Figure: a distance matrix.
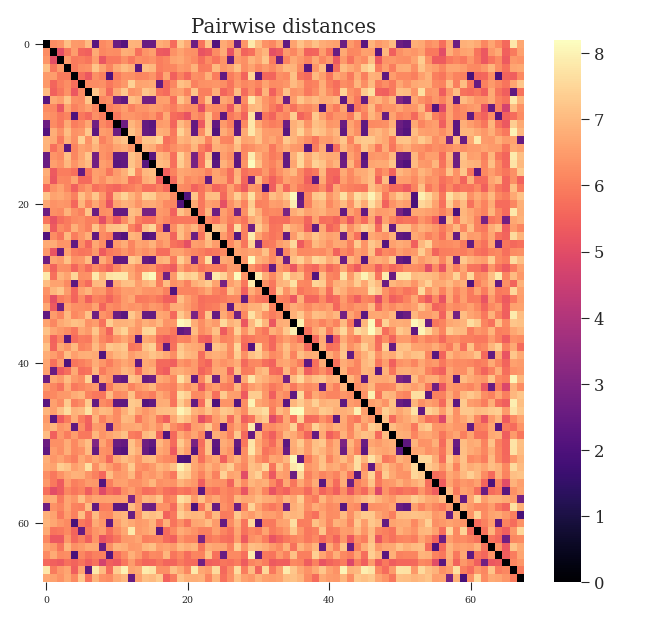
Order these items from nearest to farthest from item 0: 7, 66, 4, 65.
7, 65, 4, 66
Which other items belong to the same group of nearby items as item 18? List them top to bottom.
31
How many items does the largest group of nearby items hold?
15
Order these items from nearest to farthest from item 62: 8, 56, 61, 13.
56, 8, 61, 13
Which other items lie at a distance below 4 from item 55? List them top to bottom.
8, 39, 43, 63
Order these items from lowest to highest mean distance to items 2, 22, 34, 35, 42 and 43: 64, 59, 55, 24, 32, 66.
24, 55, 32, 64, 59, 66
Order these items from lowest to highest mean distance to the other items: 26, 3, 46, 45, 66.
45, 26, 3, 66, 46
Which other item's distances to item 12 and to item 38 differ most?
29
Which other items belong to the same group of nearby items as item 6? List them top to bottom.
66
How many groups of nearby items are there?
16
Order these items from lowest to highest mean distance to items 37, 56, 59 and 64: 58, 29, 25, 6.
25, 6, 58, 29
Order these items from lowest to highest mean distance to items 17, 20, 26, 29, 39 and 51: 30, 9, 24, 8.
8, 24, 9, 30
